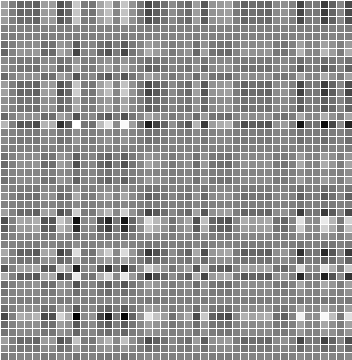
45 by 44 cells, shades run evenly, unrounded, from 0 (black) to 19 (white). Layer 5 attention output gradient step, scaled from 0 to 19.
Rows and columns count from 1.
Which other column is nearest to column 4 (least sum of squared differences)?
33
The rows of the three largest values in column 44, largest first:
40, 28, 34
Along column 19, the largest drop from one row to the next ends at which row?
35
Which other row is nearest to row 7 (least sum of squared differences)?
21
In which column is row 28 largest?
41
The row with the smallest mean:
16
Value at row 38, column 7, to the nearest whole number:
10
